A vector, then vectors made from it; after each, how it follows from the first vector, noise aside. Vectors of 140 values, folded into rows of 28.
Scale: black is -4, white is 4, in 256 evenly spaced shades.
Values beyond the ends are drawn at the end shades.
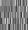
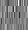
wrapped around, partly zeroed.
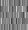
reversed, partly zeroed.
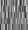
reversed, negated.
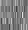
partly zeroed.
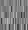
partly zeroed.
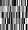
negated, scaled up.
